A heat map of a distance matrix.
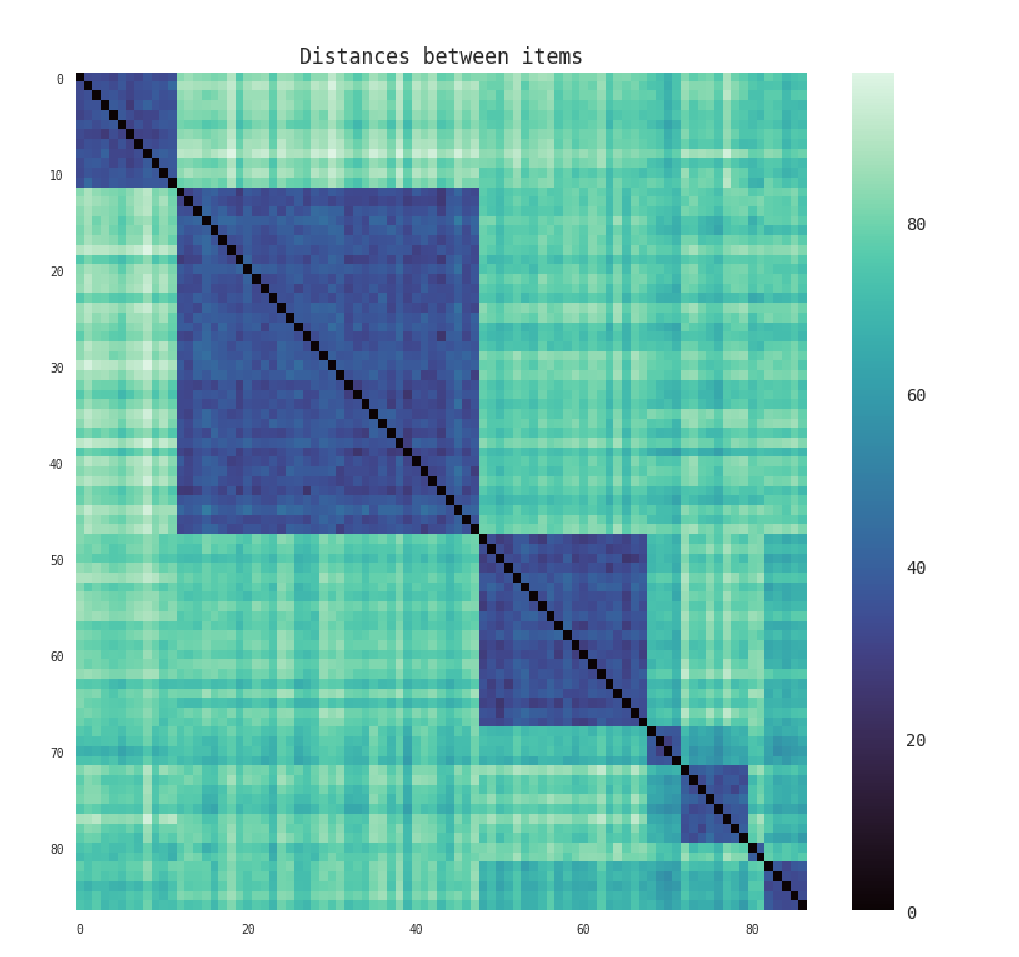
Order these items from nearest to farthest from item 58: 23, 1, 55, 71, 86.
55, 71, 86, 23, 1
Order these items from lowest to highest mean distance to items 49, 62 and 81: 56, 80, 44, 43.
56, 80, 44, 43
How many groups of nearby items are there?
7
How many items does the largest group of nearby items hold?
36
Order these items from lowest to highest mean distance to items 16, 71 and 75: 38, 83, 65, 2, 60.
38, 83, 65, 60, 2
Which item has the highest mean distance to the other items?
8
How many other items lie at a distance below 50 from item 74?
7
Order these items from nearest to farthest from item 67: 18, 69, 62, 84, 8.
62, 84, 69, 18, 8
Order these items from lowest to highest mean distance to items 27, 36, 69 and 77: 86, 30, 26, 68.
26, 30, 68, 86
